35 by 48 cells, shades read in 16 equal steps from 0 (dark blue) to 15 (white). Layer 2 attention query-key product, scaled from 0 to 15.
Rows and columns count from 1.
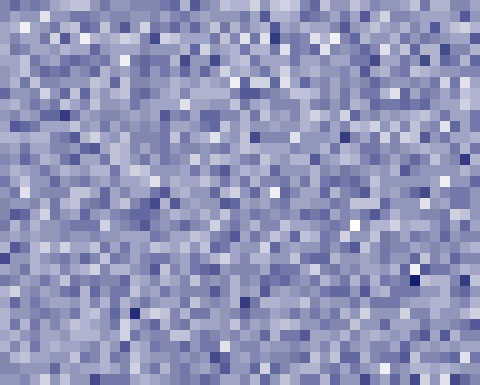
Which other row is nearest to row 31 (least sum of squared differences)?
22
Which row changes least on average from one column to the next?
14
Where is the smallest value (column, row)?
42, 26
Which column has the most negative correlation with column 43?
10
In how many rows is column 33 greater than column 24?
11
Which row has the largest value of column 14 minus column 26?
34
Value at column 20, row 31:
8
